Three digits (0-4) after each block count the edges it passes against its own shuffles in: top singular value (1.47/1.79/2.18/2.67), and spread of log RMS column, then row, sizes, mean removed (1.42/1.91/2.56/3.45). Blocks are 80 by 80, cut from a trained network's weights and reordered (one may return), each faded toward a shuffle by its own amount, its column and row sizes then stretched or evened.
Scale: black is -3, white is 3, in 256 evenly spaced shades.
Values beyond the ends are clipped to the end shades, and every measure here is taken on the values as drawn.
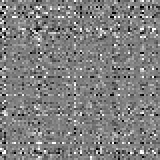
3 3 4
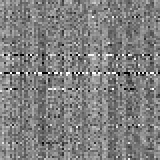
3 0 3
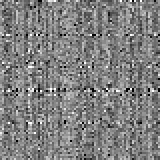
2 2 2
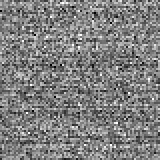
1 1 0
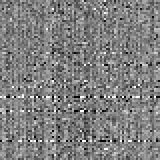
2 1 3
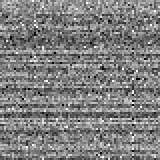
3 0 0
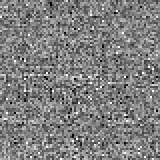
0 1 1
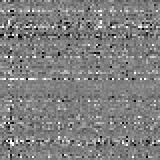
1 2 4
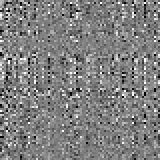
3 4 3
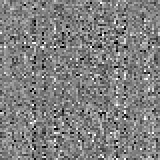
0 3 2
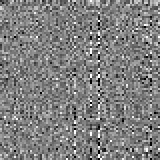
3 3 1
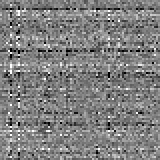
3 3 3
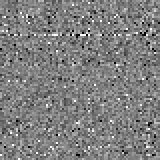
1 1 2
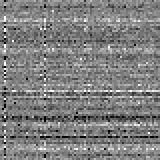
4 2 3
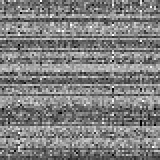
4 0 0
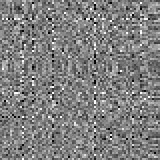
3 2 1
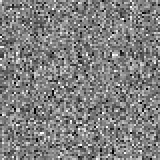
2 0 0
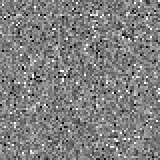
0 0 0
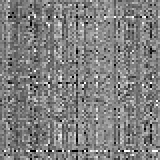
3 3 2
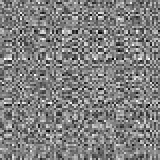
4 1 3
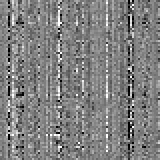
4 4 1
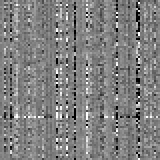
4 4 1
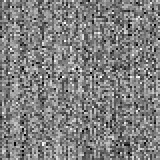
2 0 0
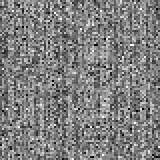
2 0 0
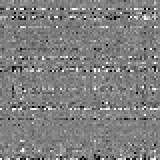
1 2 4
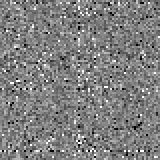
1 1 1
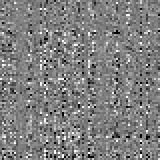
1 4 3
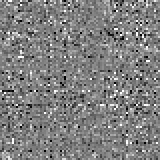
1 3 3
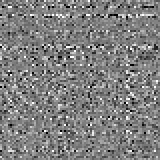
2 2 4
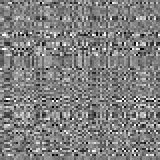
4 0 4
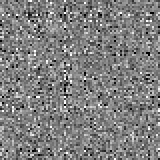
0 3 2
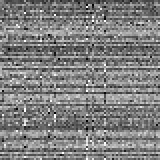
4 1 1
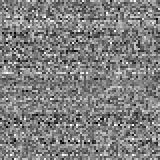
1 0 3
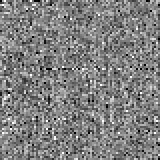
1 0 1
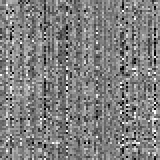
2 4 0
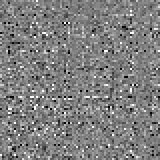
0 2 3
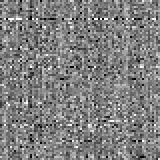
1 1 3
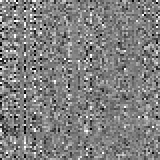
2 4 1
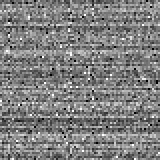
3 0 0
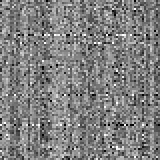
2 1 2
